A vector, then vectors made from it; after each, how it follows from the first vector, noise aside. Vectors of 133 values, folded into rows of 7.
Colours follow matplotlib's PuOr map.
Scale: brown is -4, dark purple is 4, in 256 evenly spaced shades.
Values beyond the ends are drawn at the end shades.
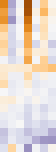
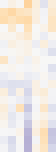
reversed, negated, shrunk.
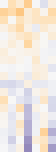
reversed, negated, shrunk.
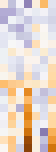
reversed.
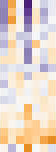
negated.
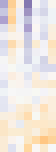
negated, shrunk.
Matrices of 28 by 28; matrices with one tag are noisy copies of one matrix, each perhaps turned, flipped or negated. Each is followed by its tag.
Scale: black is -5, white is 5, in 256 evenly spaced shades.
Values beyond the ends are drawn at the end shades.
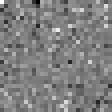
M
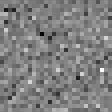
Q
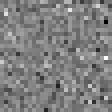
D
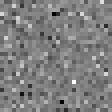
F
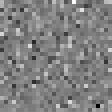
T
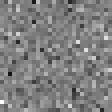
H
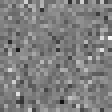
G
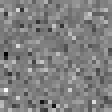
D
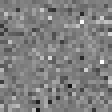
G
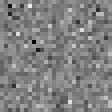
Q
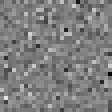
T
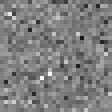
Q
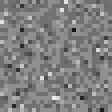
F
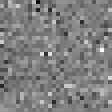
G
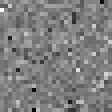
H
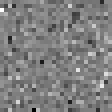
H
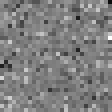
M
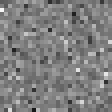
H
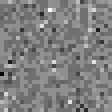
G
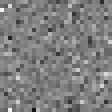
H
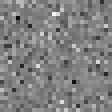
F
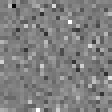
T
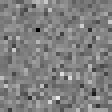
F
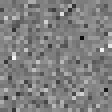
F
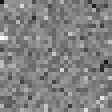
M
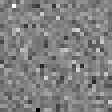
T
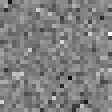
H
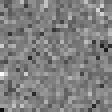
M
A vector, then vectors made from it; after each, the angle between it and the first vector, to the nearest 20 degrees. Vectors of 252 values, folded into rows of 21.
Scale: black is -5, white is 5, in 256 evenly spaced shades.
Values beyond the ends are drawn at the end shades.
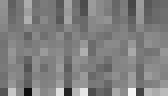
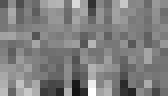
120 degrees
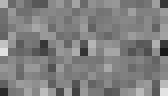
100 degrees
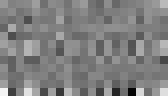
120 degrees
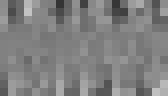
60 degrees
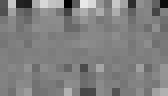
100 degrees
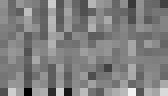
40 degrees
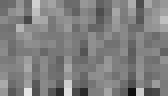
140 degrees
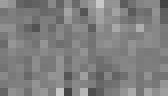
60 degrees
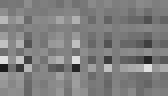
80 degrees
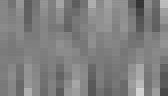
100 degrees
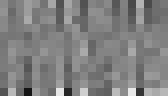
20 degrees
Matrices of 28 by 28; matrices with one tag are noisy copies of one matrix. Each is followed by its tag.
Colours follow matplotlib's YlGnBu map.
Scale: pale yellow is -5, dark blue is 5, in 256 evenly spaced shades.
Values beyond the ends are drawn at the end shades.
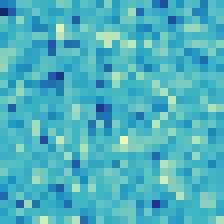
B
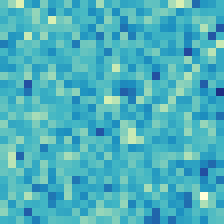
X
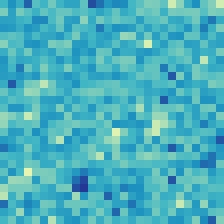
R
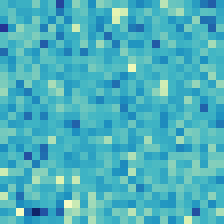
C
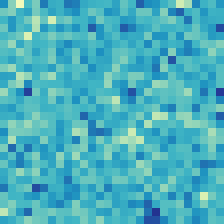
X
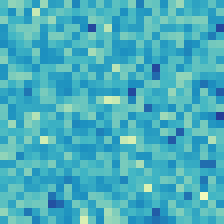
X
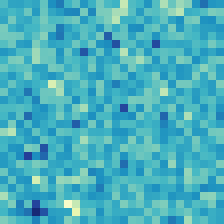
C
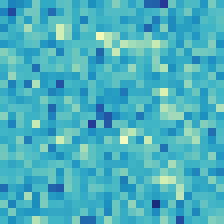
B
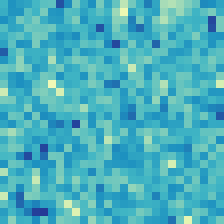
C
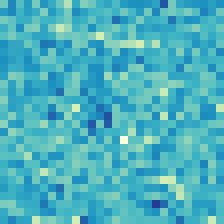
B
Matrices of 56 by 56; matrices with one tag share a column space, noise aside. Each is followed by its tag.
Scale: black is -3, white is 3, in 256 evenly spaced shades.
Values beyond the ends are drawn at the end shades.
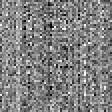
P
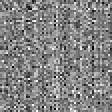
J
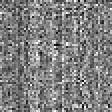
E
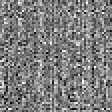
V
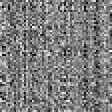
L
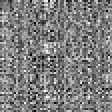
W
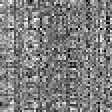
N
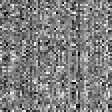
E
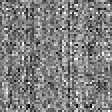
E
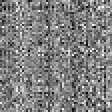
L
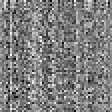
W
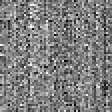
P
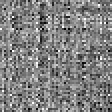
N
